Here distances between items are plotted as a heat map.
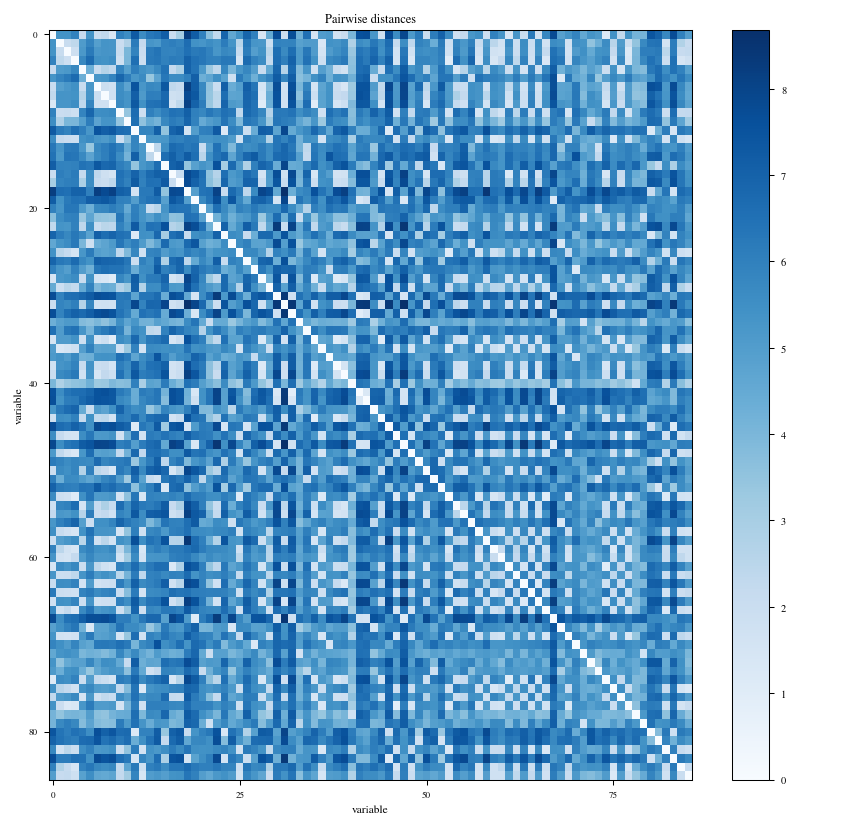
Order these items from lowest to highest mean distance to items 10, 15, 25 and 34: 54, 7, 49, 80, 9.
9, 49, 80, 7, 54
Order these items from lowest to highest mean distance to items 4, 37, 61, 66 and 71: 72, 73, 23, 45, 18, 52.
73, 72, 23, 52, 45, 18
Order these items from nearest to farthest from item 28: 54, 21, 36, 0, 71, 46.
0, 54, 21, 71, 36, 46
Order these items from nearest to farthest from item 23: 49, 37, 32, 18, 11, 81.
11, 18, 49, 81, 37, 32
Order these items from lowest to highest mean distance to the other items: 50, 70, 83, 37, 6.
6, 50, 37, 70, 83
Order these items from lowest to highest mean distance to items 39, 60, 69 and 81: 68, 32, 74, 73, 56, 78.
78, 74, 73, 68, 56, 32
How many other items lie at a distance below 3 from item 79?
3
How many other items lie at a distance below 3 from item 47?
6
